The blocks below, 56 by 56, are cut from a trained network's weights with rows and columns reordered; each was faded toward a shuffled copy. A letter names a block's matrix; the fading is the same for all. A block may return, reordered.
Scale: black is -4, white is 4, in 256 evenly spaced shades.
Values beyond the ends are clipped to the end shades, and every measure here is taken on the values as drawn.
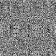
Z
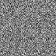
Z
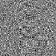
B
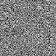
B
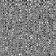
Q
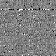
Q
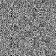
B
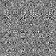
Q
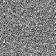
B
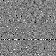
Q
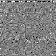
Q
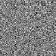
B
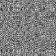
Z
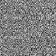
Z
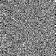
B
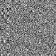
B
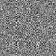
Z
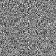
Z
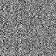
B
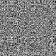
Z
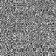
Z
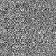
Z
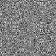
Q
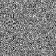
B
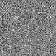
B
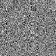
B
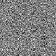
B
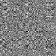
Q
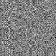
B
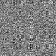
Z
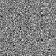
B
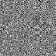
Q
